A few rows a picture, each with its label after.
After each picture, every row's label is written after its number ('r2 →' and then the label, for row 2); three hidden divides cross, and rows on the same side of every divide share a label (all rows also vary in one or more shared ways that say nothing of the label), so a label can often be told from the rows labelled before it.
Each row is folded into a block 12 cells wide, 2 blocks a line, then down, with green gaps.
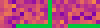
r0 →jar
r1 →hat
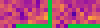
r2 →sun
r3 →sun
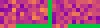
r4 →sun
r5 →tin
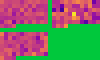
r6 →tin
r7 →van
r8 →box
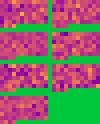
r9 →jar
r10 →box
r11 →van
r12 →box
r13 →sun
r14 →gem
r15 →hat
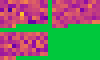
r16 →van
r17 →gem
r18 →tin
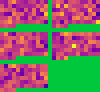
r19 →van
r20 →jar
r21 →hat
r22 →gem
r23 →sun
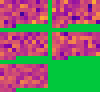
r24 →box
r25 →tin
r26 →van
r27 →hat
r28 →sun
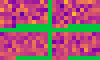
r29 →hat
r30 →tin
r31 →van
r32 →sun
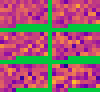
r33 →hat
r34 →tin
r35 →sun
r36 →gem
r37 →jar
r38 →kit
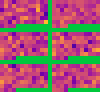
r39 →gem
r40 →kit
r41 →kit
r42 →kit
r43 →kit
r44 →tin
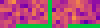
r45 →gem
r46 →kit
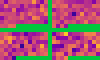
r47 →sun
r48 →sun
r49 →jar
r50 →gem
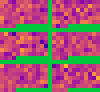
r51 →kit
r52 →van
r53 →kit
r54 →tin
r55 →box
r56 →van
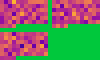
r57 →tin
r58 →jar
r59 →jar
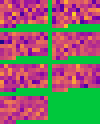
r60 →van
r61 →sun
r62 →sun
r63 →van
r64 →hat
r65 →kit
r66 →sun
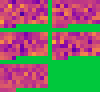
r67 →kit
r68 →kit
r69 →jar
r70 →tin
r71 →van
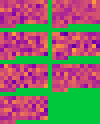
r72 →tin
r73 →tin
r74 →box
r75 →box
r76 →gem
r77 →van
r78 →tin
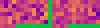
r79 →kit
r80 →hat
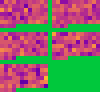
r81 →gem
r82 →hat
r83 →kit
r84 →box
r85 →box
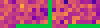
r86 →hat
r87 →van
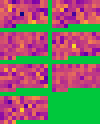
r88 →tin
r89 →jar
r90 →hat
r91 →van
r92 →jar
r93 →hat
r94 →tin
